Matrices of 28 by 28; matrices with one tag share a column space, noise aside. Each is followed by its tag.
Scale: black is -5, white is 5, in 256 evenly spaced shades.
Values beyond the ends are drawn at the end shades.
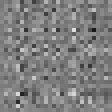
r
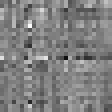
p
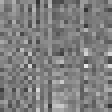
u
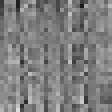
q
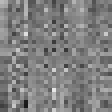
u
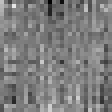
q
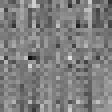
p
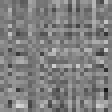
u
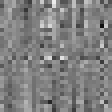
p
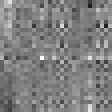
p
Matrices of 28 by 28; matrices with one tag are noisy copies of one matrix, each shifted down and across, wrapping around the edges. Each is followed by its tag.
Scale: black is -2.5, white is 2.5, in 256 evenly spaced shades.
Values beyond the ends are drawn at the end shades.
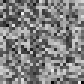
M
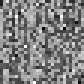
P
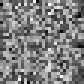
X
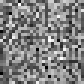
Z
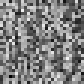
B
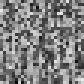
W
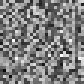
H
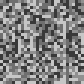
H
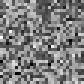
X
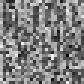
W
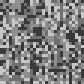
B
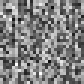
W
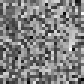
Z
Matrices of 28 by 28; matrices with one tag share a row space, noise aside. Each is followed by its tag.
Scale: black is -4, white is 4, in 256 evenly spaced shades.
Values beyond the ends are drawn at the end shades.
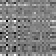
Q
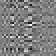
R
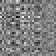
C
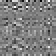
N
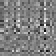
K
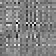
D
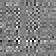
D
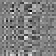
R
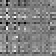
Q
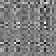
K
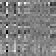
Q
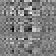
R
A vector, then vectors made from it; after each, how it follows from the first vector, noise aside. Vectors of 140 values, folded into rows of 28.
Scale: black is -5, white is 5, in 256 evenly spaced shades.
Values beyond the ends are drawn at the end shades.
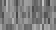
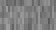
reversed, negated, shrunk.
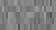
wrapped around, shrunk.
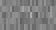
wrapped around, shrunk.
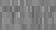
wrapped around, negated, shrunk.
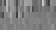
partly zeroed.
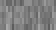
reversed, negated, shrunk.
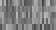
negated.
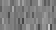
reversed, partly zeroed.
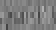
reversed, partly zeroed.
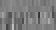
reversed, partly zeroed.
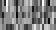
scaled up.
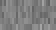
shrunk.
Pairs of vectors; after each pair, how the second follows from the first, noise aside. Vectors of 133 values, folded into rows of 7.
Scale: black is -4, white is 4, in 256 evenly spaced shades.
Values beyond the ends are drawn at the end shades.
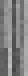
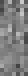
wrapped around, partly zeroed.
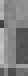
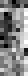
reversed, scaled up.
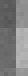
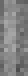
wrapped around, shrunk.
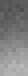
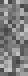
shuffled.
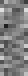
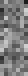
sign-scrambled.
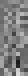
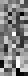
negated, scaled up.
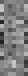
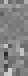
wrapped around, partly zeroed.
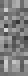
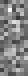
shuffled.
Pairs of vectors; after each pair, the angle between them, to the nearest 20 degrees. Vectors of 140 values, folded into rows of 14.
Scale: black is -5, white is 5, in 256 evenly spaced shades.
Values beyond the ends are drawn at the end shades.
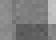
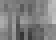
40 degrees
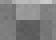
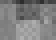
160 degrees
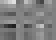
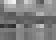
40 degrees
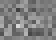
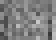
60 degrees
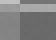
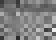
120 degrees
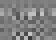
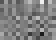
120 degrees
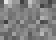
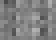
120 degrees
